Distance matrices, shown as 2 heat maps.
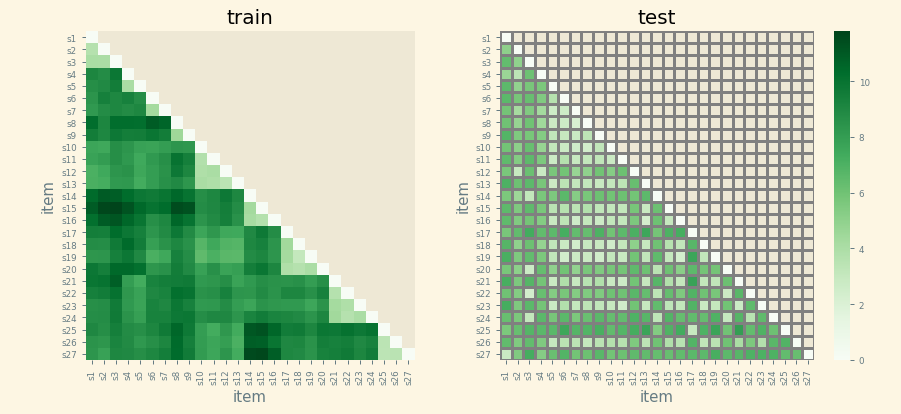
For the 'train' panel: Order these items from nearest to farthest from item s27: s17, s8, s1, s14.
s1, s17, s8, s14
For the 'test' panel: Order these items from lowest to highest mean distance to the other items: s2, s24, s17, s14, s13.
s13, s2, s14, s24, s17
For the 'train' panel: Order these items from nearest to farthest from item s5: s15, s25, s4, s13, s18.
s4, s13, s25, s18, s15
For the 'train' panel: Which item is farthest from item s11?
s8
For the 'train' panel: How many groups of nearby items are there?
9
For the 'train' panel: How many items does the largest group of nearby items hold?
4
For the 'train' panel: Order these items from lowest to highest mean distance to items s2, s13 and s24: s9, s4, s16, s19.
s19, s4, s9, s16
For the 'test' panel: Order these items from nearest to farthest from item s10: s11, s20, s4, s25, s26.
s11, s26, s4, s20, s25
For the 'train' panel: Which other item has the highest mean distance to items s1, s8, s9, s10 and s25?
s15
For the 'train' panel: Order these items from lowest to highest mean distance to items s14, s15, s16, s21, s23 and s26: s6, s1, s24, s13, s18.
s24, s13, s18, s6, s1
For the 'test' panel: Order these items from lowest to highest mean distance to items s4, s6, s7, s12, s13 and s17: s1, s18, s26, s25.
s18, s26, s1, s25
